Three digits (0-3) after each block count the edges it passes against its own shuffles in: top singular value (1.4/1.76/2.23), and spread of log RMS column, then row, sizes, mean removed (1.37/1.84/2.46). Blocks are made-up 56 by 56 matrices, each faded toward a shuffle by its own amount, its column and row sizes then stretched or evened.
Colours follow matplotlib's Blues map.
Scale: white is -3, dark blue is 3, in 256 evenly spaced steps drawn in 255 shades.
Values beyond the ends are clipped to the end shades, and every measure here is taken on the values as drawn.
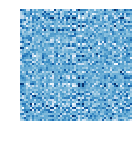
3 2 3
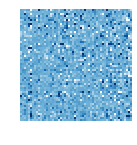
0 3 2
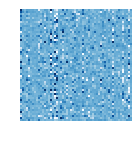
0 3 0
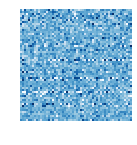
1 0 3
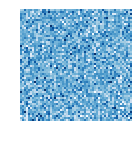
0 0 1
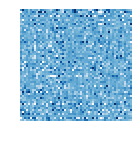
1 1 3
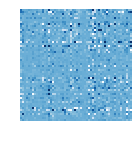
0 3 3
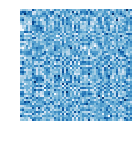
3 1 0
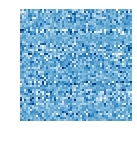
1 1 3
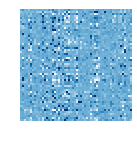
2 3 2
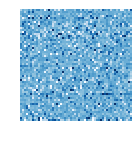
0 0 2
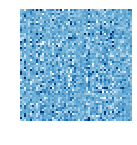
0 3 2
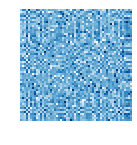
3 0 0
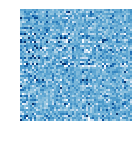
2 2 3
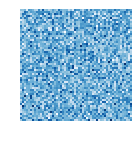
2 0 0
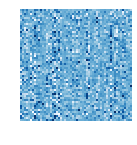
2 3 0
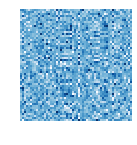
3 2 0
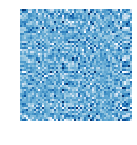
3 2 2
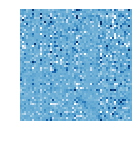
0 3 2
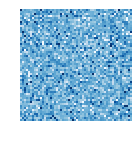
1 0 0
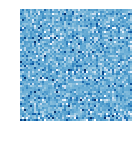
0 0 2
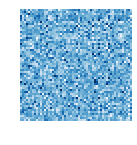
2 1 0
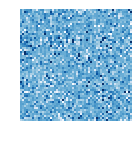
1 1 1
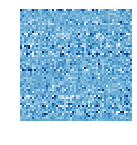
0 1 3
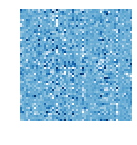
1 3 2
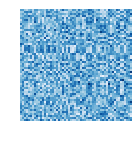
3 1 0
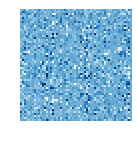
0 3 1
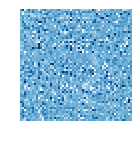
1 2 1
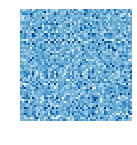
2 0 2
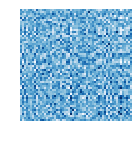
3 2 2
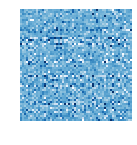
2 1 2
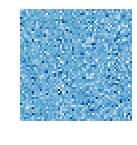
1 2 0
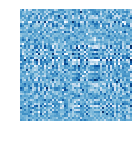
3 1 3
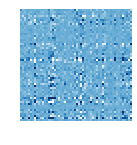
2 3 3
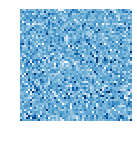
1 0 1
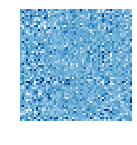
0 3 2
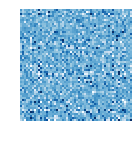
1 2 2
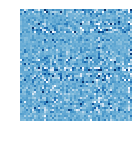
0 2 3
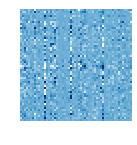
1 3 2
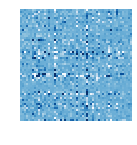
1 3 3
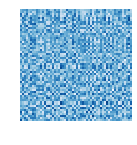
3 2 2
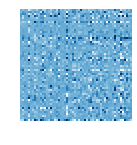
2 3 3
